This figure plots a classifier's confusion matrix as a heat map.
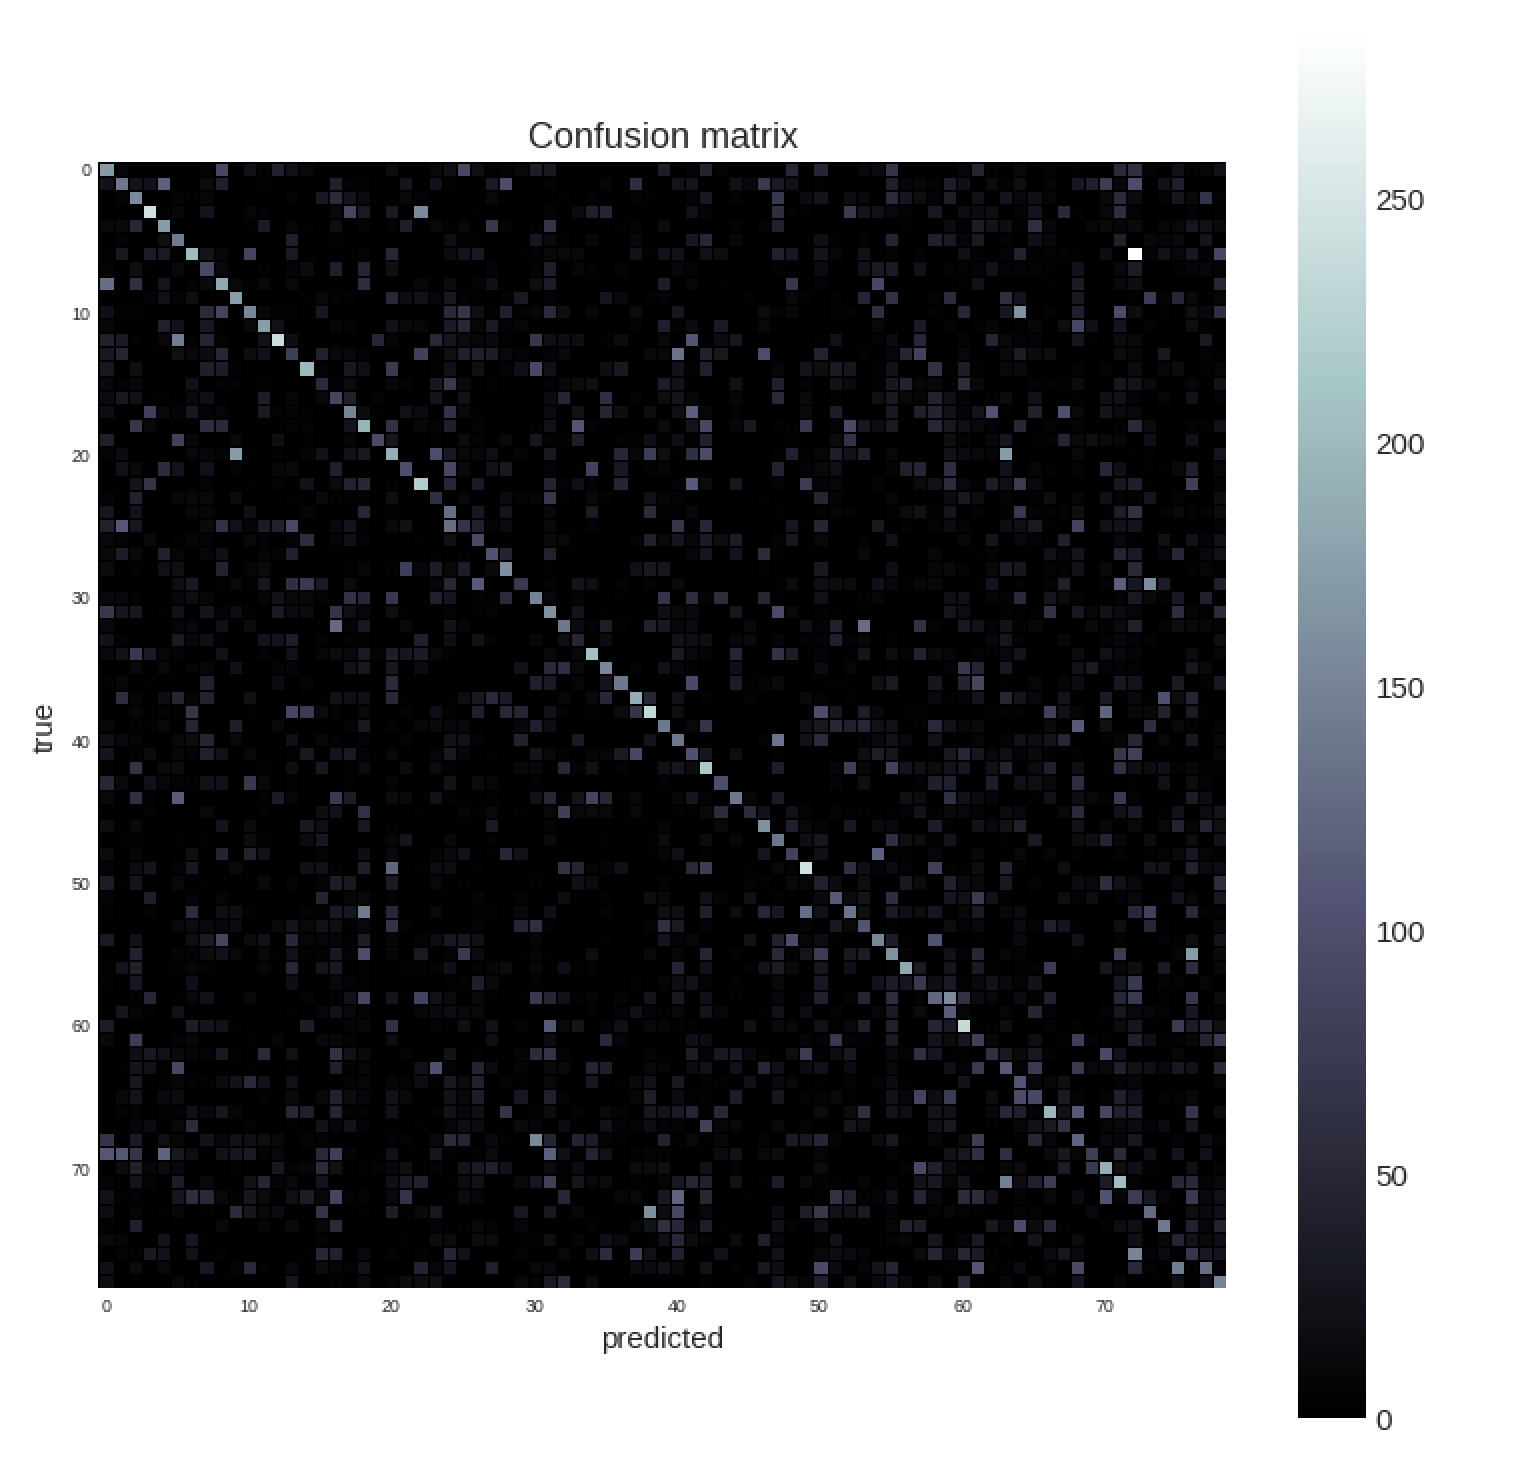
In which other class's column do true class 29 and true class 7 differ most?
73
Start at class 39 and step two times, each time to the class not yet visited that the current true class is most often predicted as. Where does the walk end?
30
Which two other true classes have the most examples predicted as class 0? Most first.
8, 69
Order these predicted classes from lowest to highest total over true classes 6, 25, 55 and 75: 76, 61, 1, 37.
37, 61, 1, 76
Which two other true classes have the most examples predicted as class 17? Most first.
3, 30
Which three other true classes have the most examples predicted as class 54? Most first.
48, 8, 10
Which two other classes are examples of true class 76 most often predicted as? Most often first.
72, 37
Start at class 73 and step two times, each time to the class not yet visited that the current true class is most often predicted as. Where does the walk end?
70
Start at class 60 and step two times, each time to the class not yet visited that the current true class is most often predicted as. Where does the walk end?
47
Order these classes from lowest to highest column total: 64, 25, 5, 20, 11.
11, 25, 5, 64, 20
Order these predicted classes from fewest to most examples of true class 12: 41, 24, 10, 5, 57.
10, 24, 57, 41, 5
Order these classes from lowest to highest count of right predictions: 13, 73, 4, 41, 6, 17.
13, 41, 73, 17, 4, 6
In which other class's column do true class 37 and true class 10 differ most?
64
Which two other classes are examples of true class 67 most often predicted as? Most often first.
42, 6
